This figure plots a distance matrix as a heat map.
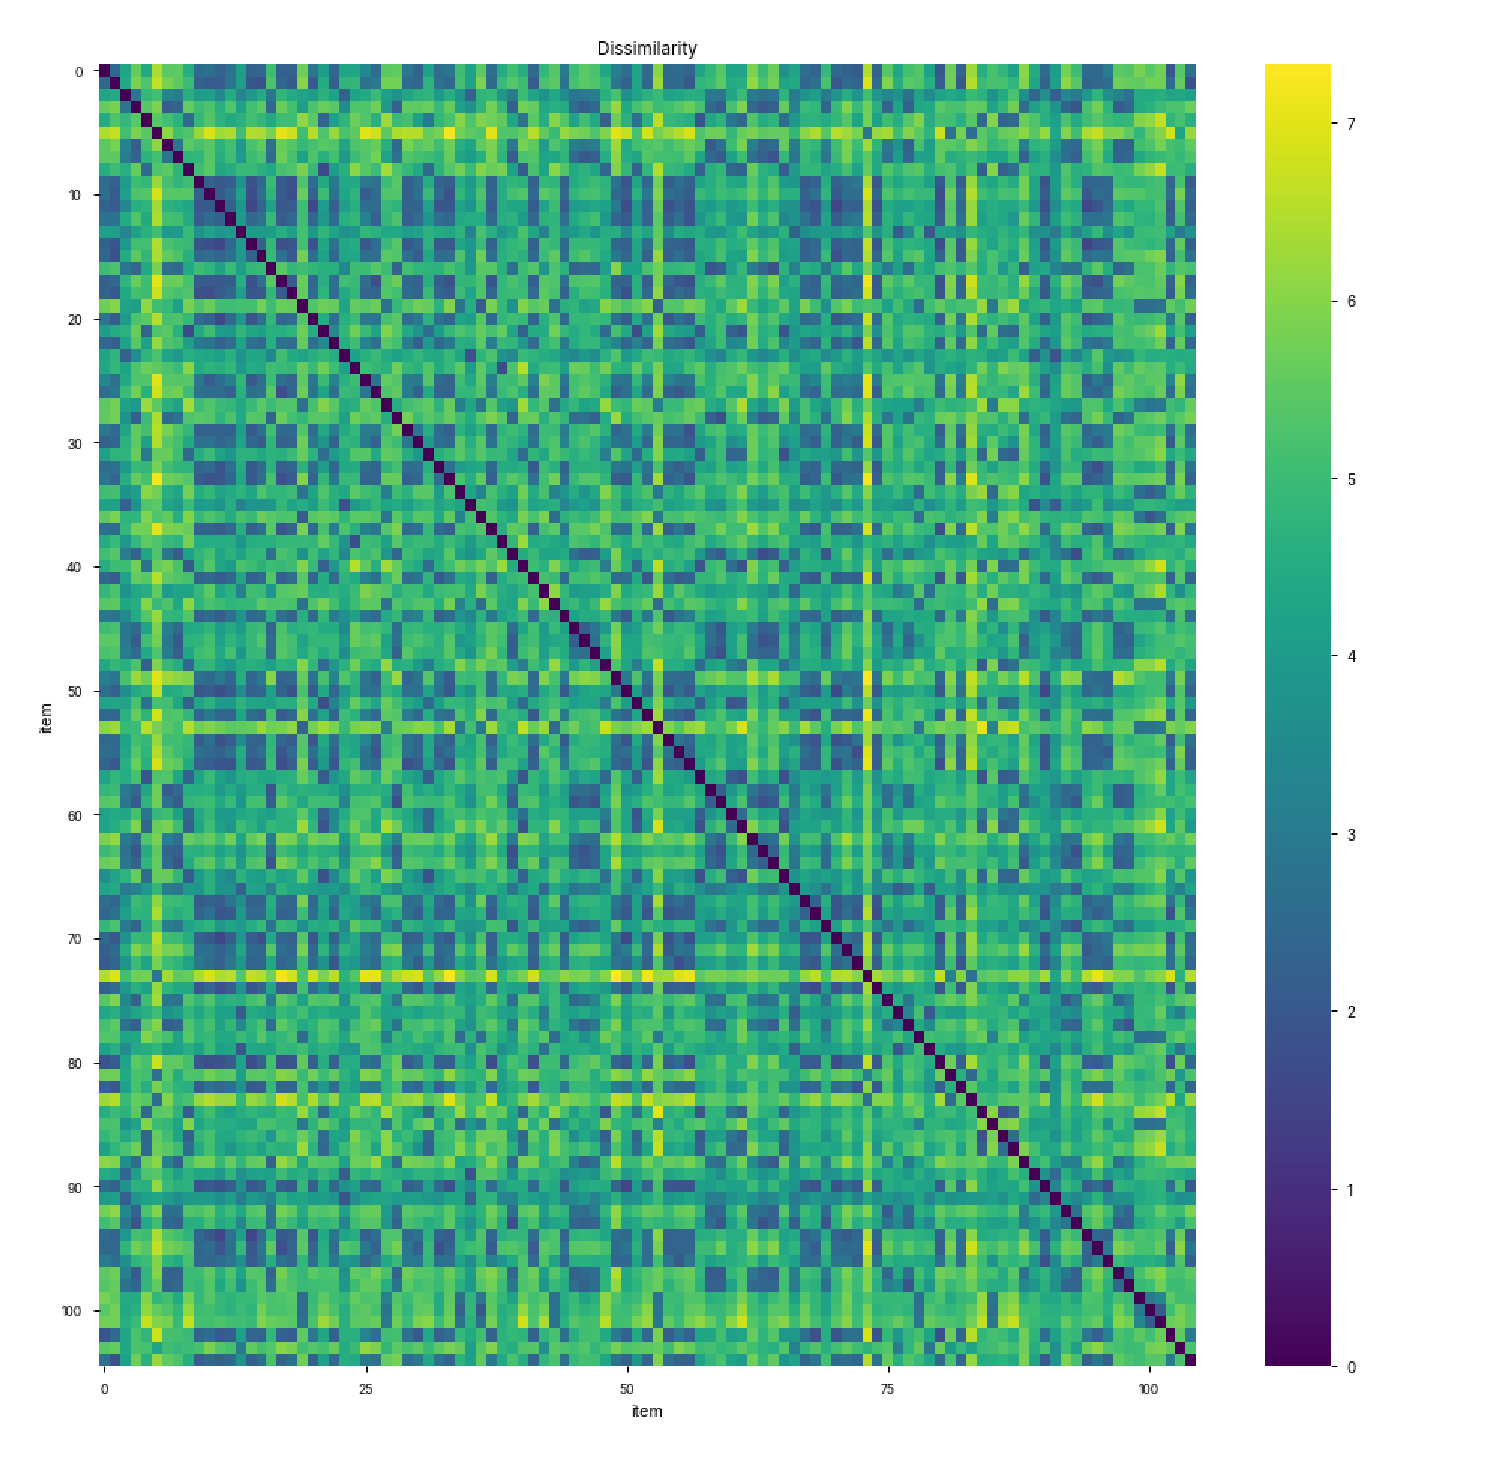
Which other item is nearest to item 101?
100
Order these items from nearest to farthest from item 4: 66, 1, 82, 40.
40, 66, 82, 1
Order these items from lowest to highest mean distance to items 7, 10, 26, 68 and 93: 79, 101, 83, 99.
79, 99, 101, 83
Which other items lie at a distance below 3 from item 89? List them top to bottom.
2, 23, 35, 91
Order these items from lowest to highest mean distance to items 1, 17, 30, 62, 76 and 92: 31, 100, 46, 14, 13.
14, 13, 46, 31, 100
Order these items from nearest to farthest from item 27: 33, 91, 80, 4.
91, 80, 33, 4
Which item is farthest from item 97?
49
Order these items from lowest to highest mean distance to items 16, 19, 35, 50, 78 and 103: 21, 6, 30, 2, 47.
2, 47, 6, 30, 21
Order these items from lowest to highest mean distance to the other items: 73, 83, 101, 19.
19, 101, 83, 73
